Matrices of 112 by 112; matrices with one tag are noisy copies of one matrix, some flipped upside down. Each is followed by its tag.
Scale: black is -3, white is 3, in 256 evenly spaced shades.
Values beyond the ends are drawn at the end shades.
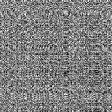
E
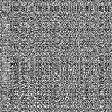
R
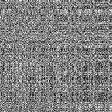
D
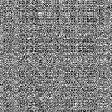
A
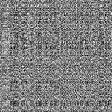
R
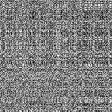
D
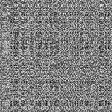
R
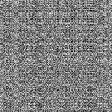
A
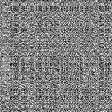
R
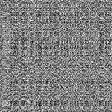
R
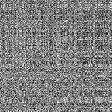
D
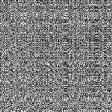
E
